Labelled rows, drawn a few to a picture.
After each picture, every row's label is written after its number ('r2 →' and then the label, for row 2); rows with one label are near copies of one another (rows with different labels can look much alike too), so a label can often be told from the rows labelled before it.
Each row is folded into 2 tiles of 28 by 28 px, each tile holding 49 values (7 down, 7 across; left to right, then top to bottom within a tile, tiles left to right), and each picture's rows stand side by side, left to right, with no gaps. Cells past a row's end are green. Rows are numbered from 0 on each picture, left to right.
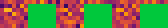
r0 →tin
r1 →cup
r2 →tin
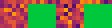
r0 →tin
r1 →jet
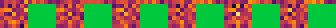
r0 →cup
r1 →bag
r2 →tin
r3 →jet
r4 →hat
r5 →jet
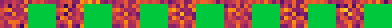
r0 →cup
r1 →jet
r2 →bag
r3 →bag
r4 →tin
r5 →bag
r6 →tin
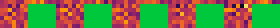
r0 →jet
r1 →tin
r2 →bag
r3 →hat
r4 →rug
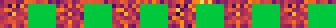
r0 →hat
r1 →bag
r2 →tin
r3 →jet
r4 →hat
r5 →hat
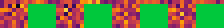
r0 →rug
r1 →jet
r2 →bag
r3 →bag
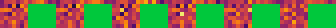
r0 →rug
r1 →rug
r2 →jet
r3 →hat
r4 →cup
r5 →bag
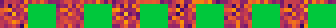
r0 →cup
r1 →tin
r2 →bag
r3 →jet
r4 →jet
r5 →cup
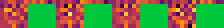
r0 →tin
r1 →hat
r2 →hat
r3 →cup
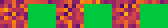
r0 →bag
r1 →jet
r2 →hat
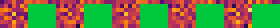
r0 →bag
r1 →cup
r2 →hat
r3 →tin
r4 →cup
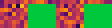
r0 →rug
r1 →cup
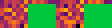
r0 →cup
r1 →cup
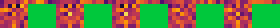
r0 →rug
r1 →hat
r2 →hat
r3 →tin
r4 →bag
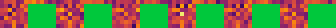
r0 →jet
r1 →bag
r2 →cup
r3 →hat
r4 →rug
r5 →bag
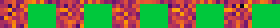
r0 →jet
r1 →cup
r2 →bag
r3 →tin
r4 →rug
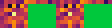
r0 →hat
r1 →hat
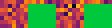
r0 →jet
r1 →rug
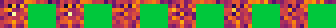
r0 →hat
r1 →hat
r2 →rug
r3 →bag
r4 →jet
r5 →jet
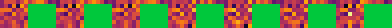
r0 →rug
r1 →rug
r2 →rug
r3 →cup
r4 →cup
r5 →cup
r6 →hat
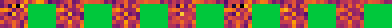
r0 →rug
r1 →bag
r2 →bag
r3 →hat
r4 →rug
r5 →bag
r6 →bag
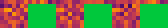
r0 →tin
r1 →bag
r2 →rug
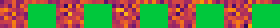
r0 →bag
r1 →hat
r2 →tin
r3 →jet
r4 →cup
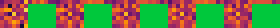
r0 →cup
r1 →bag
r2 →bag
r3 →bag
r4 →bag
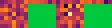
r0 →bag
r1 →hat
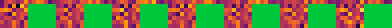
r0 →rug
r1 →jet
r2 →jet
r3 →rug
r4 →jet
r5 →cup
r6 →cup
